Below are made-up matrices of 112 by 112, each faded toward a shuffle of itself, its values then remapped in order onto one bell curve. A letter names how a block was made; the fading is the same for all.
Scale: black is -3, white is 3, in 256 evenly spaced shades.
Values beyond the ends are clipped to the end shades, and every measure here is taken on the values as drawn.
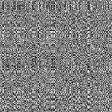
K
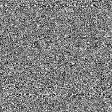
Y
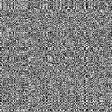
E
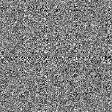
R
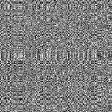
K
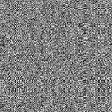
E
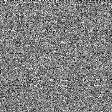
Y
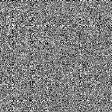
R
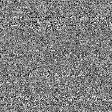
Y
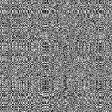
K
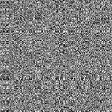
E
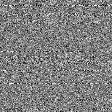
Y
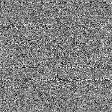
Y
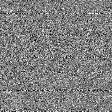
Y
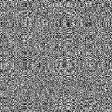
E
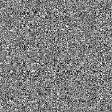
R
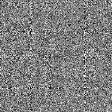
R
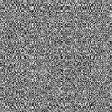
E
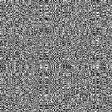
E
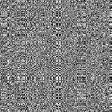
K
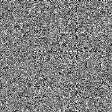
R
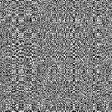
K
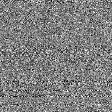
Y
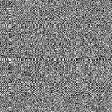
E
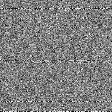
Y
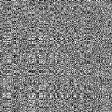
E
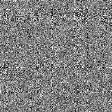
R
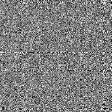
R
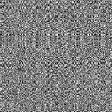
E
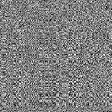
E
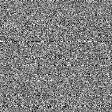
Y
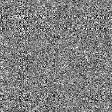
R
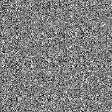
R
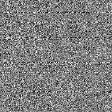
R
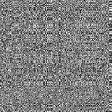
E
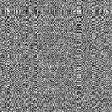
K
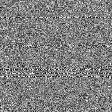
Y
